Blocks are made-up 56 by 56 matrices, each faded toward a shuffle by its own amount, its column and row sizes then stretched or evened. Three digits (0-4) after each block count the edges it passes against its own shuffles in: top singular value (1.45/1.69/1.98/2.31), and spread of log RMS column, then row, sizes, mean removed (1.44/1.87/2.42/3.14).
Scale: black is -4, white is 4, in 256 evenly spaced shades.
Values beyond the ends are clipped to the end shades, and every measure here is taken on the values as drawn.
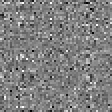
3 2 2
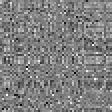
4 0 0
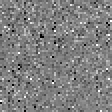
0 1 0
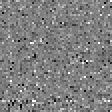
0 0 1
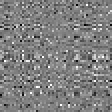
4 1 3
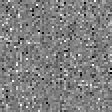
0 1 0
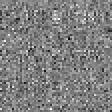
3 0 2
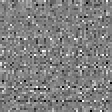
3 1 2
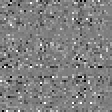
1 2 3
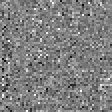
1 1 0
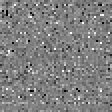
0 0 2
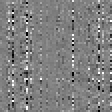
2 4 0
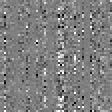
3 4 1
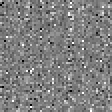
2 2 0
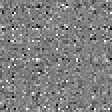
2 2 2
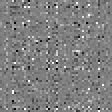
3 3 2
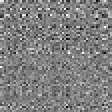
4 1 3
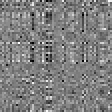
4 3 2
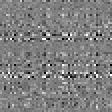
4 1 4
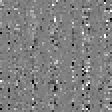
2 3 0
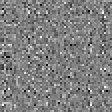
3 2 1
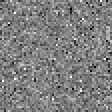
0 1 0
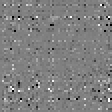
1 2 3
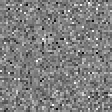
0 0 1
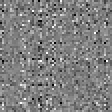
1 3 2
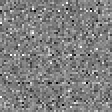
1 0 1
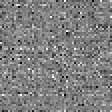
2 1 3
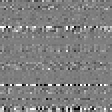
4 0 4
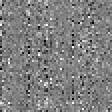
1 3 0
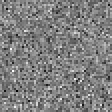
1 0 0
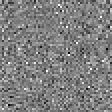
3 0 1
